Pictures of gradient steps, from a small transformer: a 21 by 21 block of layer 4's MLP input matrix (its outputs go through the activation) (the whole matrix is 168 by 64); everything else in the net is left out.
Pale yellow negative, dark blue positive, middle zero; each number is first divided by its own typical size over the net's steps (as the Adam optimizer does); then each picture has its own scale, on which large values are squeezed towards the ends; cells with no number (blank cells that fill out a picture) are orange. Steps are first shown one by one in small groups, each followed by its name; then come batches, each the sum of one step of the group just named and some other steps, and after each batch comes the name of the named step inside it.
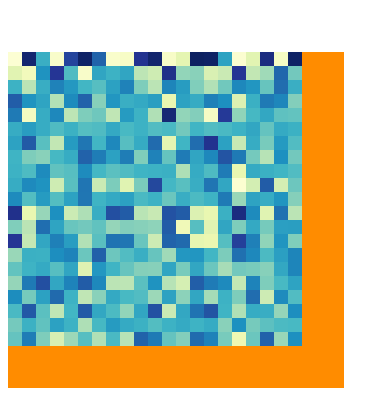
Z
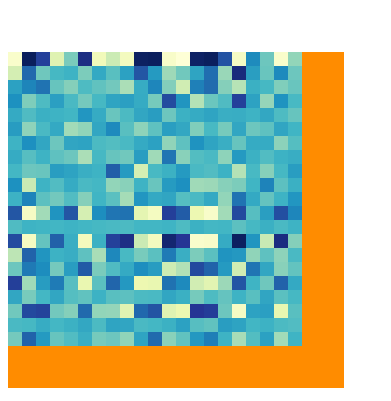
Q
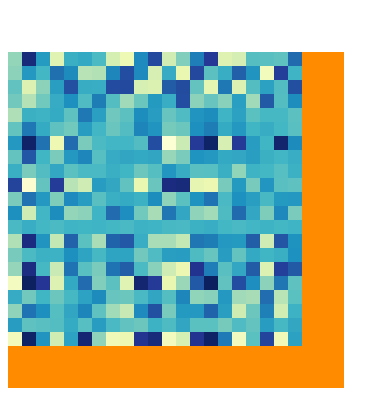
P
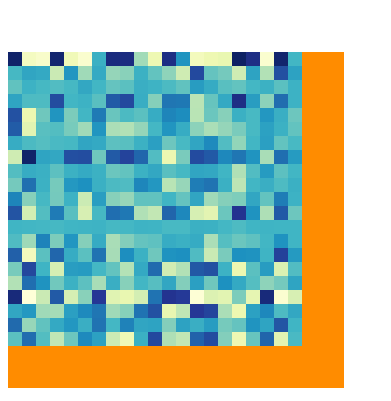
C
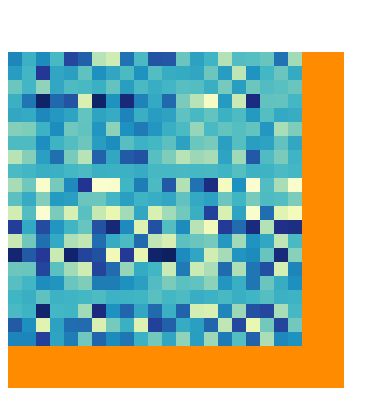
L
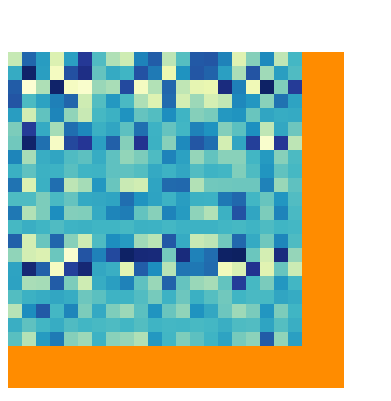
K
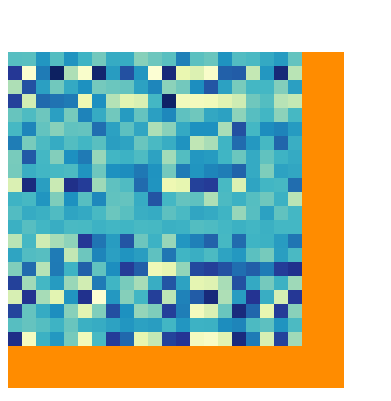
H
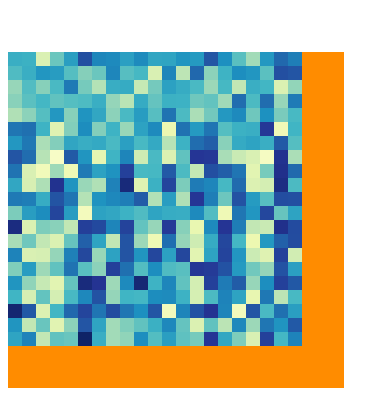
P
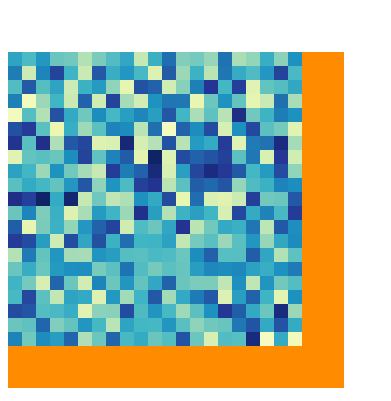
H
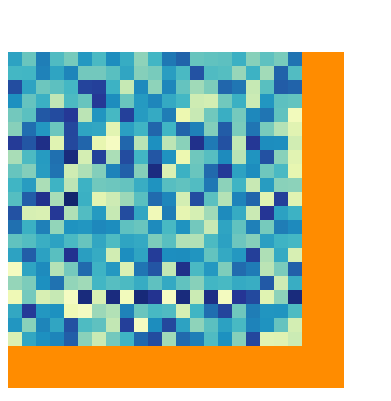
L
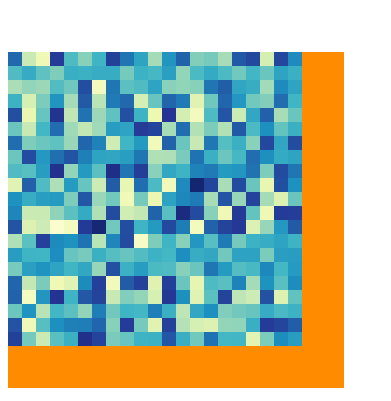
C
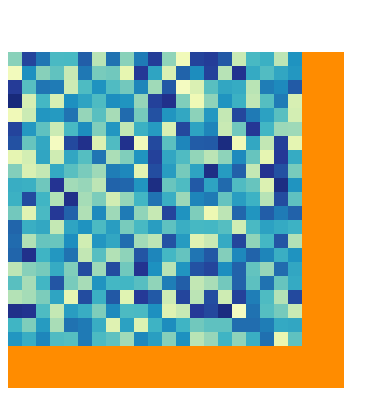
Q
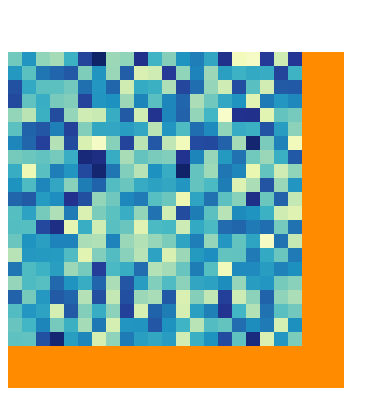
Z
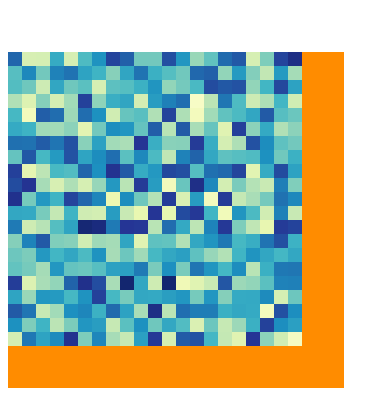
C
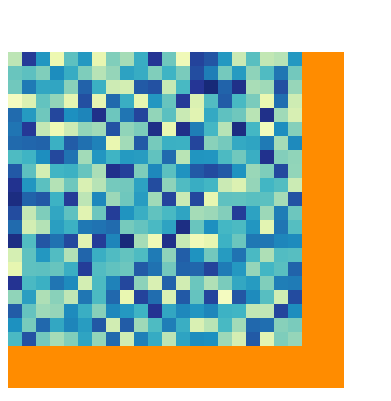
Q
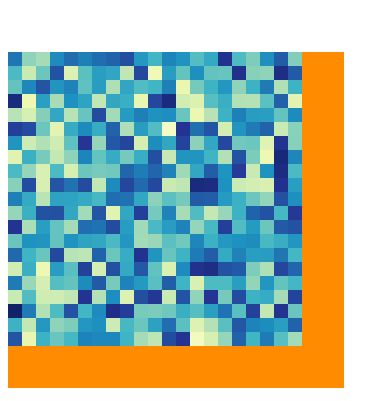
H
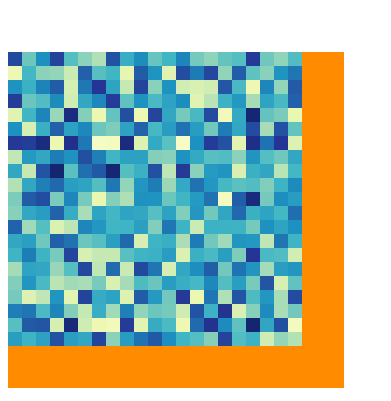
C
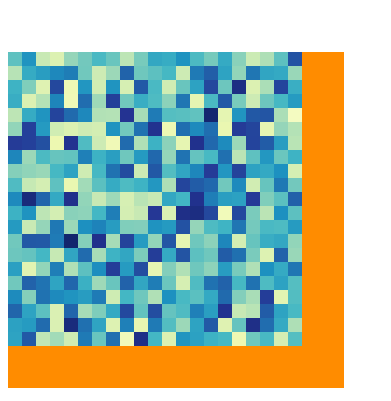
P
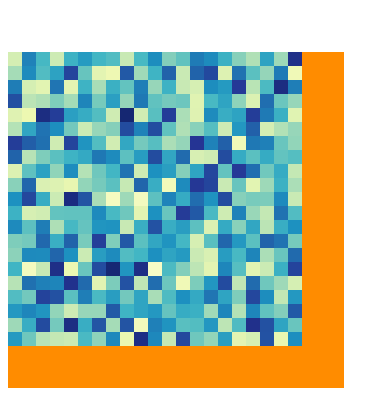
Z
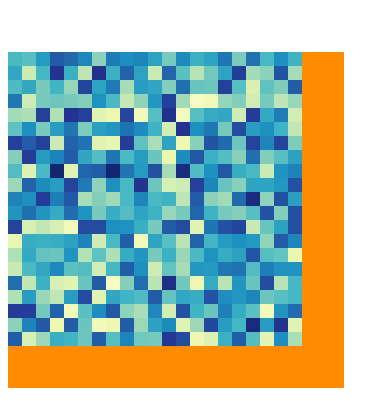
H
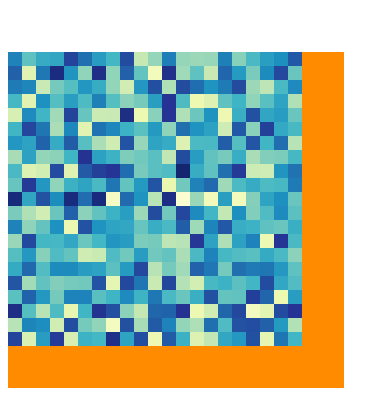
H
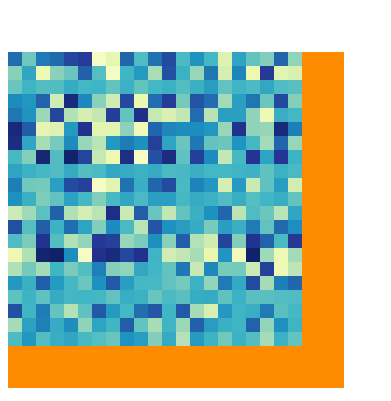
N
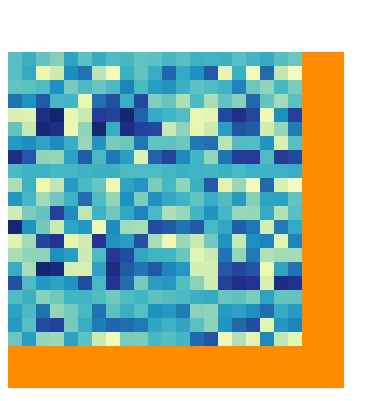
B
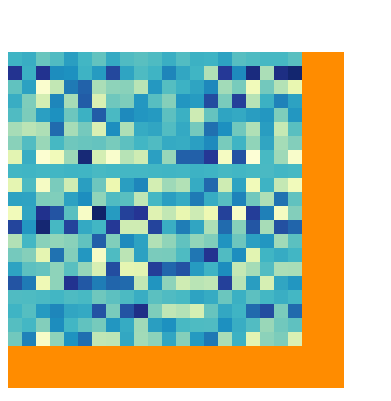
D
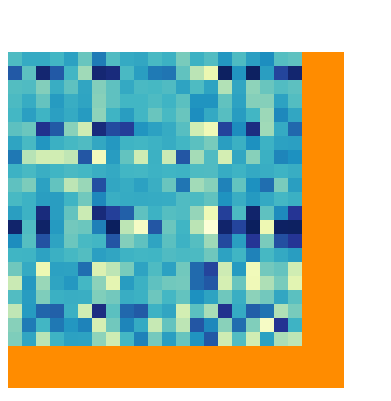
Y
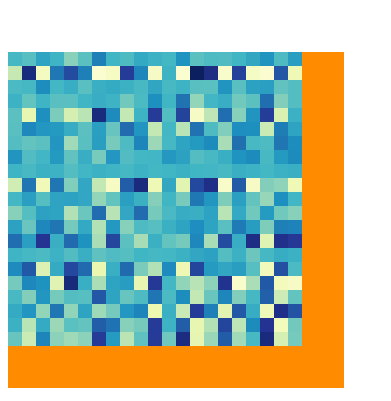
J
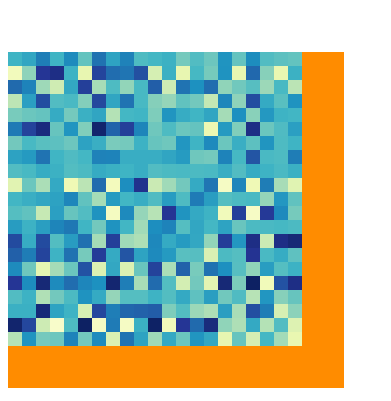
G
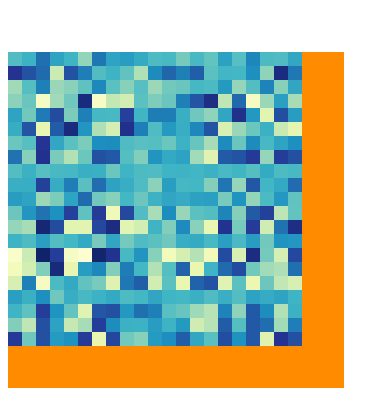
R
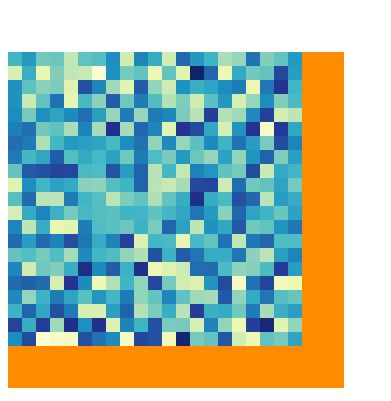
J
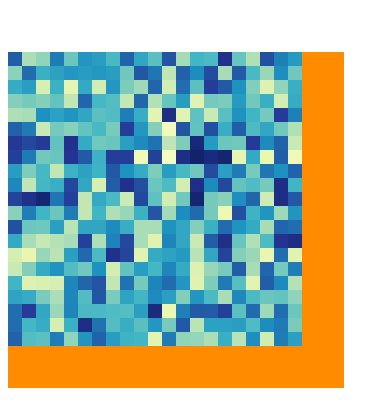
R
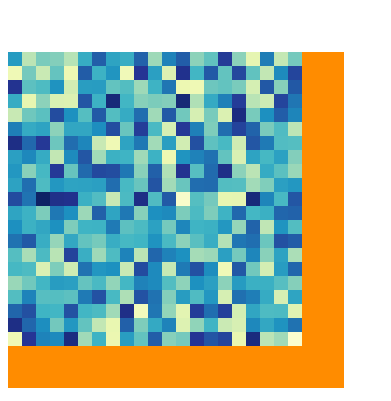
Y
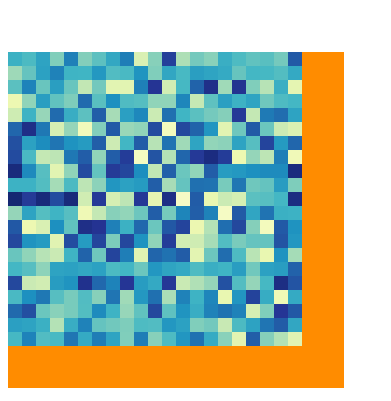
G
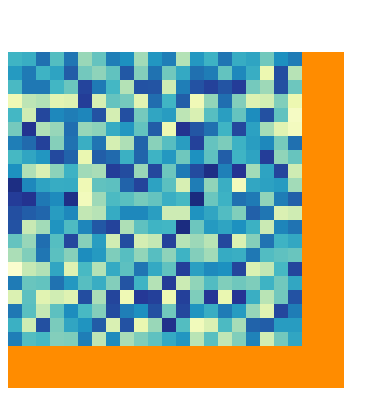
R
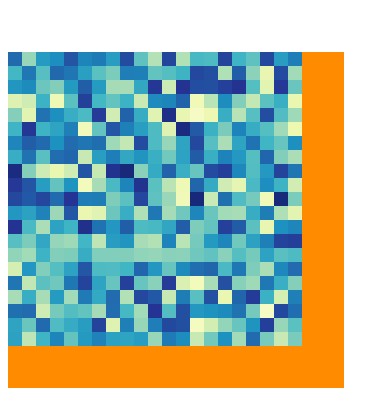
J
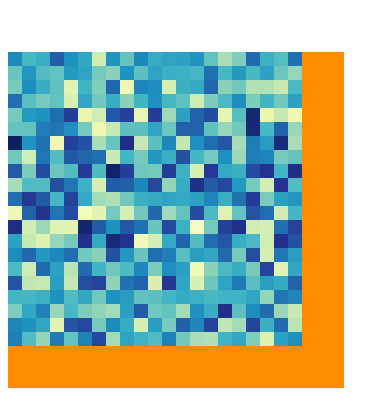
N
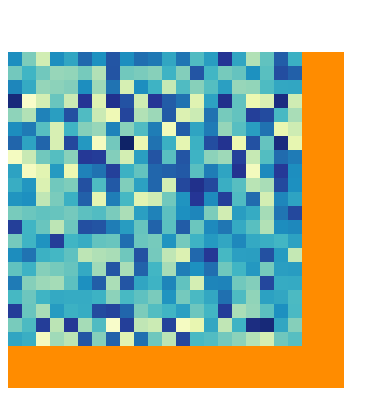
D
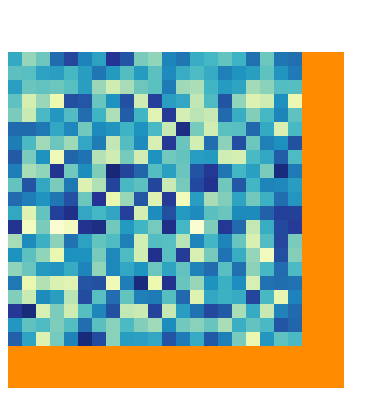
Y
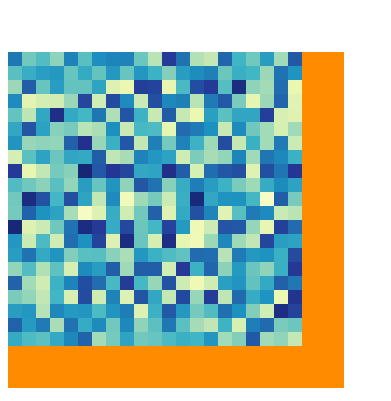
D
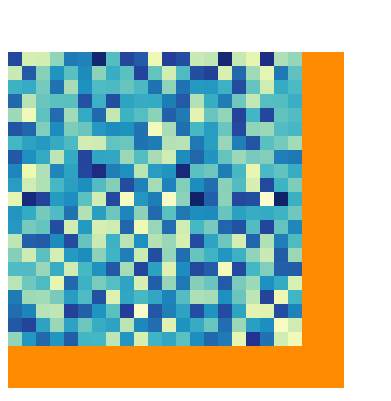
J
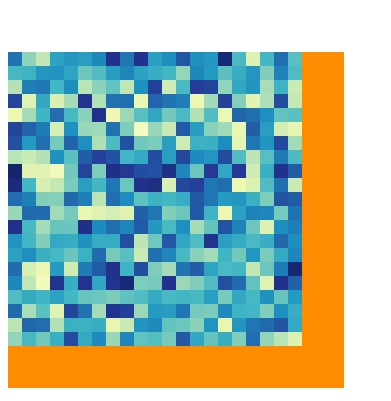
G
